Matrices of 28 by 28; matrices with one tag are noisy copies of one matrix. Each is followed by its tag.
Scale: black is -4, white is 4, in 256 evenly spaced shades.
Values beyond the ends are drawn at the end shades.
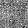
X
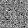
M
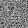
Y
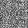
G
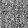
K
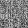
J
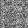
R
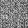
J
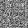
G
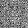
Y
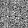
Y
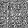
Y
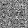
G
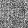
X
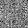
X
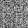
R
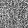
X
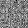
J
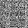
G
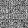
J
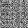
M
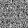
M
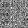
M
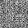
K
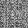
Y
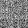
J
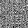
K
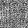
X
